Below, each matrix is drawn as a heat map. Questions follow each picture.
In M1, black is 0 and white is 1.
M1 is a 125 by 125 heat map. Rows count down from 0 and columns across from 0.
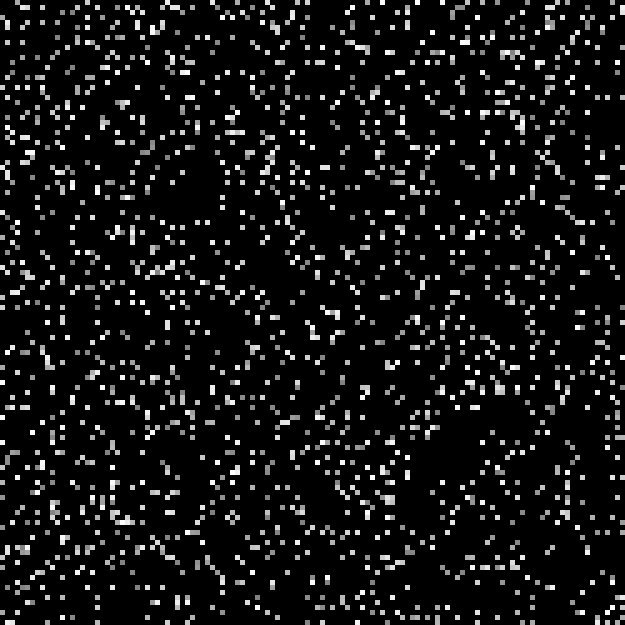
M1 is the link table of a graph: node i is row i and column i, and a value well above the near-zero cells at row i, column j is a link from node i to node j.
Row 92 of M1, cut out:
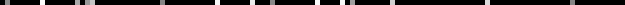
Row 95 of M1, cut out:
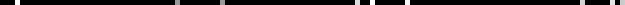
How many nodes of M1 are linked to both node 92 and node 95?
0
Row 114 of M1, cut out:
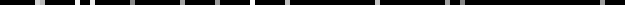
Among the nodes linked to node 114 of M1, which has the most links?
node 26
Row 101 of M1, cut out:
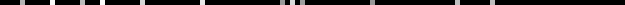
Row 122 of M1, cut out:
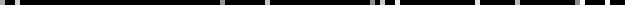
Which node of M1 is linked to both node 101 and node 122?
node 74
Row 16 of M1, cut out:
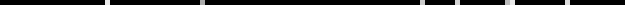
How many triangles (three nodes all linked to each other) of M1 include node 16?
4
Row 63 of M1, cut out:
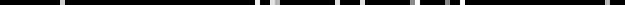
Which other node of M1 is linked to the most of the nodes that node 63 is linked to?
node 69
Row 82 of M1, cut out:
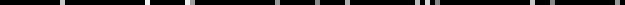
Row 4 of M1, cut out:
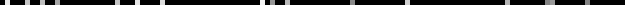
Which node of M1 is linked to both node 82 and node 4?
node 110
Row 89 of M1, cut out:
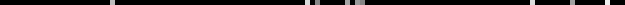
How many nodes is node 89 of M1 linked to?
9
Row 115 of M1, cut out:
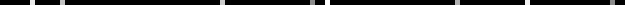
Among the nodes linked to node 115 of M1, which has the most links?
node 12
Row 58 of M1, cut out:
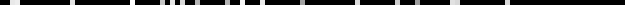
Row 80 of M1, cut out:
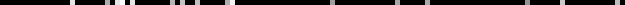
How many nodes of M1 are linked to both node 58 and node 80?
7
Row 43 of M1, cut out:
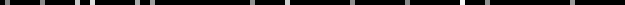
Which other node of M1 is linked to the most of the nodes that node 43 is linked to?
node 50
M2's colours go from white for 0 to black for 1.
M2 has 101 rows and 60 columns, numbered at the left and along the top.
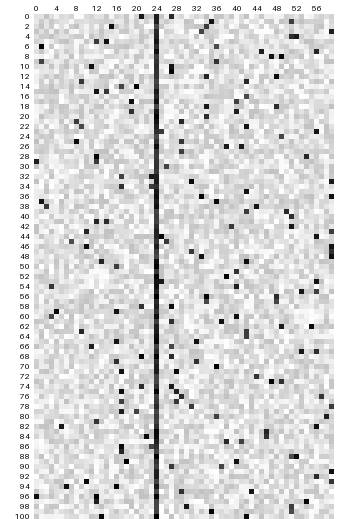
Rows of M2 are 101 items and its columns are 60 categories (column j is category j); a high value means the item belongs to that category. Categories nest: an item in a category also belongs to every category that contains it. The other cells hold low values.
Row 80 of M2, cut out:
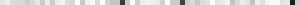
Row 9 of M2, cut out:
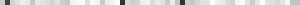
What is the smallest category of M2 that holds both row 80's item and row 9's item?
36
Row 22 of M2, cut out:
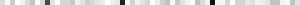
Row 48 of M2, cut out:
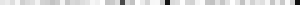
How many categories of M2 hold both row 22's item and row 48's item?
1
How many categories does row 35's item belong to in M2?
2
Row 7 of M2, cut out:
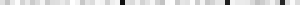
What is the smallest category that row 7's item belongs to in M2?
45
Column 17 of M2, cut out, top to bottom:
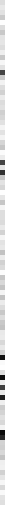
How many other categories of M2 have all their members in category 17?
3
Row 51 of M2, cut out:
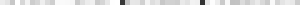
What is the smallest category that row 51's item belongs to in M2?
40
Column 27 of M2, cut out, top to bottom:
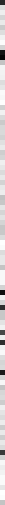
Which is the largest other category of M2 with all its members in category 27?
21
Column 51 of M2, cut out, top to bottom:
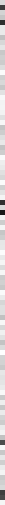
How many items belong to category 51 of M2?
7
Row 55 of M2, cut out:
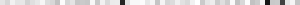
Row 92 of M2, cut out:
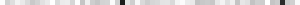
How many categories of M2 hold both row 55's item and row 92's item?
2
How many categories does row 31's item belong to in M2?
1
